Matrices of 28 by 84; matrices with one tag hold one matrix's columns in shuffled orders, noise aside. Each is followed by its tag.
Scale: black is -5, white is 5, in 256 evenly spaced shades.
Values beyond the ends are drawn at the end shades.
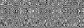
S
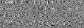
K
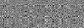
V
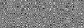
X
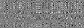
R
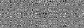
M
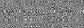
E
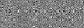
E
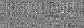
R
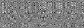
R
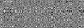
E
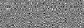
X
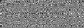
M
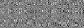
S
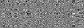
M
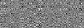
X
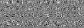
K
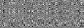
S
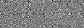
M
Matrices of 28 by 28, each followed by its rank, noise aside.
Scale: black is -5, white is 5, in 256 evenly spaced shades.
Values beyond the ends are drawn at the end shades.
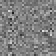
six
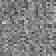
seven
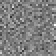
seven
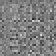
four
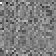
five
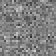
seven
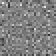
six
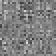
three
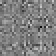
five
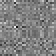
four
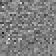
six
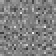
four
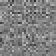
four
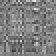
three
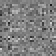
four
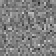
seven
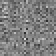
five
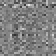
four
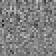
seven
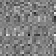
four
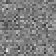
six
